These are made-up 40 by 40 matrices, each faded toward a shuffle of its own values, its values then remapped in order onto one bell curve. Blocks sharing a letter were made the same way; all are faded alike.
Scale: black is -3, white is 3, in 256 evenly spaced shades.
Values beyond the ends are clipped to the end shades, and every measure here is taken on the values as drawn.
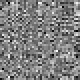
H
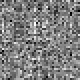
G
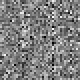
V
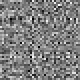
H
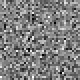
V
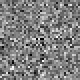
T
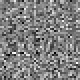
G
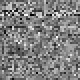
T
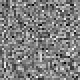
G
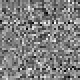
T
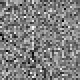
V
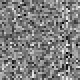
V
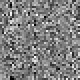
V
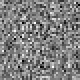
G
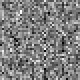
V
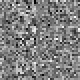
V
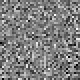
V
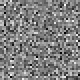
G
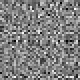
H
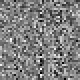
V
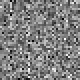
V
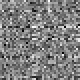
T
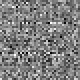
T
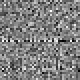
T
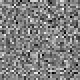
G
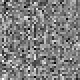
V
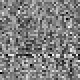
T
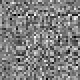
H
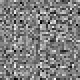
H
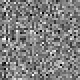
G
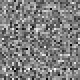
T
